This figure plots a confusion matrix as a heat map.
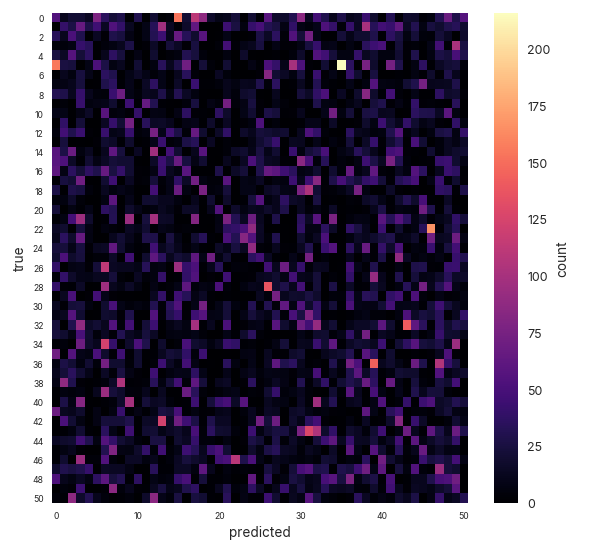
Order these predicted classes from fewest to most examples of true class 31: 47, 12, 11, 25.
11, 25, 47, 12
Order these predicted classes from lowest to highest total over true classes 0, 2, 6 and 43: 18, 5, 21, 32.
21, 5, 18, 32
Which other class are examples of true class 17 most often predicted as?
32
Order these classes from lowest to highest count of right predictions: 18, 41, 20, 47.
41, 20, 18, 47
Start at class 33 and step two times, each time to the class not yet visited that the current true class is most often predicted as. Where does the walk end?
8
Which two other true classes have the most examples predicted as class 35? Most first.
5, 17
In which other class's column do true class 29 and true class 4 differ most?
27
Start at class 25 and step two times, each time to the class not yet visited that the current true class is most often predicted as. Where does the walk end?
13
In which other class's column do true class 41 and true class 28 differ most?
26
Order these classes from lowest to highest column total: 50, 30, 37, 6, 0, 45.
50, 37, 45, 0, 30, 6
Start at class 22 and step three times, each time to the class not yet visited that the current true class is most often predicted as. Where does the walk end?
49
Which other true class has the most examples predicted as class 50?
0
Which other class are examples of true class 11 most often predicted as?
9
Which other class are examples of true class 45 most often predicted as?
7
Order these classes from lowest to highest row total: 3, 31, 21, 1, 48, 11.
11, 3, 31, 48, 21, 1
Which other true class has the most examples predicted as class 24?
22
